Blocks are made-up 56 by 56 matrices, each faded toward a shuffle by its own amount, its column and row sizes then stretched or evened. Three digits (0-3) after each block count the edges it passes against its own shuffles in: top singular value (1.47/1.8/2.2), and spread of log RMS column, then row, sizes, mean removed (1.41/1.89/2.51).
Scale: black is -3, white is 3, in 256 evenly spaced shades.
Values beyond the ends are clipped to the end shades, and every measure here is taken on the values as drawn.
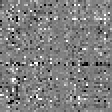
1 3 2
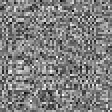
3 1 1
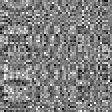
3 1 0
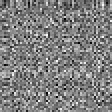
3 2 1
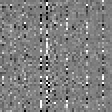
3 3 0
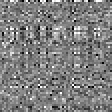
3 1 3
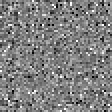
1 1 1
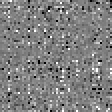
0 3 2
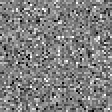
0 1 1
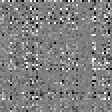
0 3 3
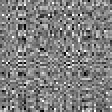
3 2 1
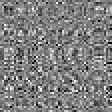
3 1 2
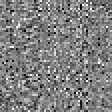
2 2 1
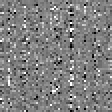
2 3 0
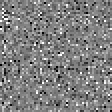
1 1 0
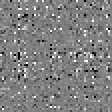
1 3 3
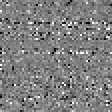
1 1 3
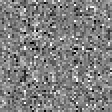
1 2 0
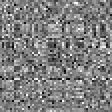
3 0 2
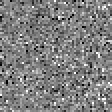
0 1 0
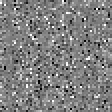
0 2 0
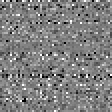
2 0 3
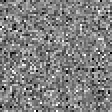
0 1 1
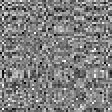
3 1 1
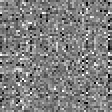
2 2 0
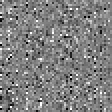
1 3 0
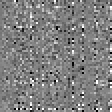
1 3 1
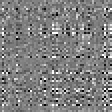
3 3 3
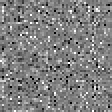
1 1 0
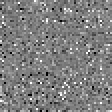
0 1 2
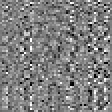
3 3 0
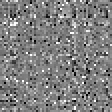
2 2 1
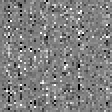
1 3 0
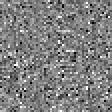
0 2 1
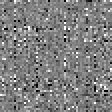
0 3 2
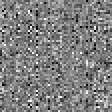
1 3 1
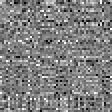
3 0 3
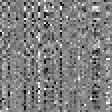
3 3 0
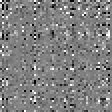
2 3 3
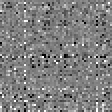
2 2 2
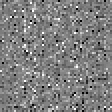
0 2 0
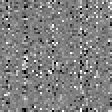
2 3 1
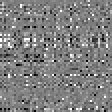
3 1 3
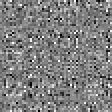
2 2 2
